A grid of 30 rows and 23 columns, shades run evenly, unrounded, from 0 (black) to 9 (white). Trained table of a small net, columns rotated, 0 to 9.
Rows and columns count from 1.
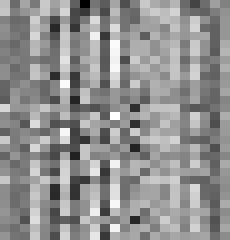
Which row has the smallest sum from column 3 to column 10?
20
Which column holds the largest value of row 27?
10
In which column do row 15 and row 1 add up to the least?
9
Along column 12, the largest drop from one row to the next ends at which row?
16
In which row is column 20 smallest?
1
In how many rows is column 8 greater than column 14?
4
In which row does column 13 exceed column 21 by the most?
14
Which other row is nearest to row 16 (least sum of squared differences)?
28
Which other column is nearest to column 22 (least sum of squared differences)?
3
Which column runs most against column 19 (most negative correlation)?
6
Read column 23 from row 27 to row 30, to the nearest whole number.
5 5 6 5
